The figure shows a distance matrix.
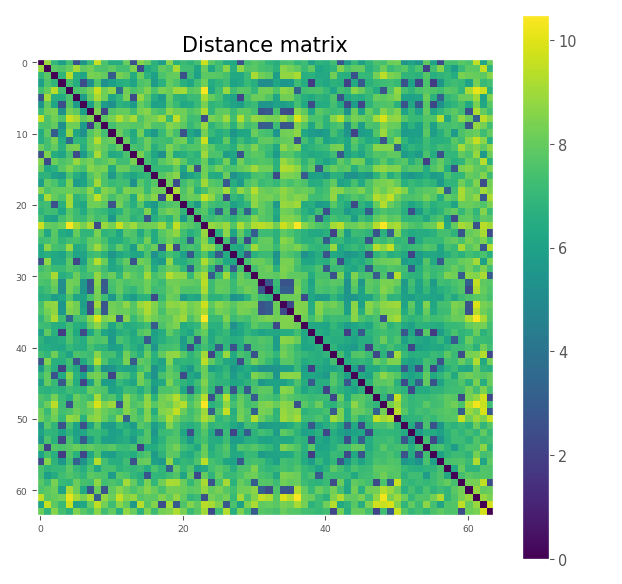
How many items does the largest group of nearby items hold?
8
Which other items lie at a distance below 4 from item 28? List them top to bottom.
0, 5, 13, 42, 56
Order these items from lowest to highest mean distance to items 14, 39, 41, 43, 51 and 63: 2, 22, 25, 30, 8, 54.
30, 54, 22, 25, 2, 8
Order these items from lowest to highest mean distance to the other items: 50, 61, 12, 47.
47, 12, 50, 61
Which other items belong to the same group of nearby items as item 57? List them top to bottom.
18
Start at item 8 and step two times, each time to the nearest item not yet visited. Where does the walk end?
61
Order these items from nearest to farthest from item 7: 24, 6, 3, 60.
60, 3, 6, 24
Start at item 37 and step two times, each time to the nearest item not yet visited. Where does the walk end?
16
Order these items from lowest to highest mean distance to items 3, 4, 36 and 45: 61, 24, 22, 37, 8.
24, 37, 22, 8, 61
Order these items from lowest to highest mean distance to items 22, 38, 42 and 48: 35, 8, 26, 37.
37, 26, 35, 8
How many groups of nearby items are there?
14
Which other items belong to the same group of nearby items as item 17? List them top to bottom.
19, 26, 62
